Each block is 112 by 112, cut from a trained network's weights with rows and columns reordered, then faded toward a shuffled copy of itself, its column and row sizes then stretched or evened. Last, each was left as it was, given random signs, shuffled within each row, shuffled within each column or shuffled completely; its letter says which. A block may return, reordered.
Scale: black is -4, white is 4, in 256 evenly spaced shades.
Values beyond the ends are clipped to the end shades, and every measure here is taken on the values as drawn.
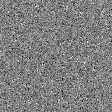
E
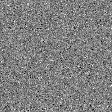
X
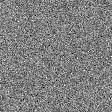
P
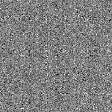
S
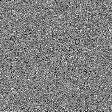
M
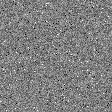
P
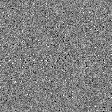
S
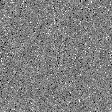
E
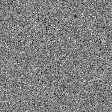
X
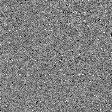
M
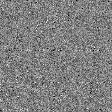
M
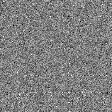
M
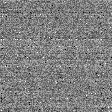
S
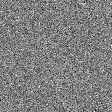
P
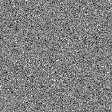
M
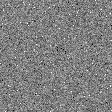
P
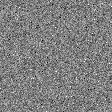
P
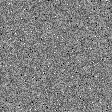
P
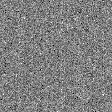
E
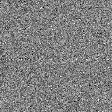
M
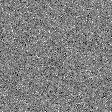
P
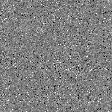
S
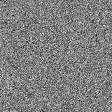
P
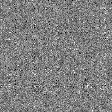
S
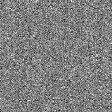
S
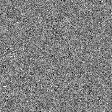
M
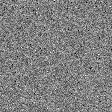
P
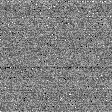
X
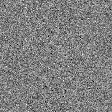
E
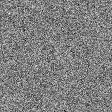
P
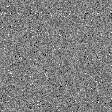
M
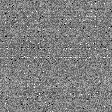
S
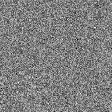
S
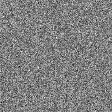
E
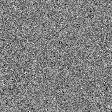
E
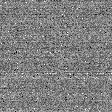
X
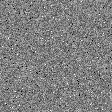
P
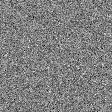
P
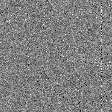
E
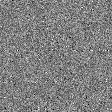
X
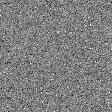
X
